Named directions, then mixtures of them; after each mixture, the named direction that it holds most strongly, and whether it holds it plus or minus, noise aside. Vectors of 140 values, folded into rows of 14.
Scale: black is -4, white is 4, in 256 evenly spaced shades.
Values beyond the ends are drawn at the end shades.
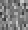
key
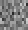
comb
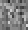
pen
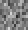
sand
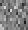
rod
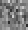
pen, minus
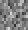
sand, plus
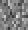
sand, minus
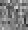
pen, minus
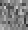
pen, minus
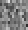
pen, minus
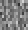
key, plus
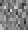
rod, plus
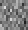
rod, plus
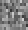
pen, minus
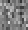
pen, plus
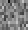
key, plus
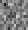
sand, minus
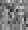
pen, minus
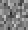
sand, minus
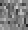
pen, minus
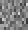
comb, minus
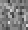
pen, plus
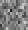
rod, minus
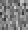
key, plus
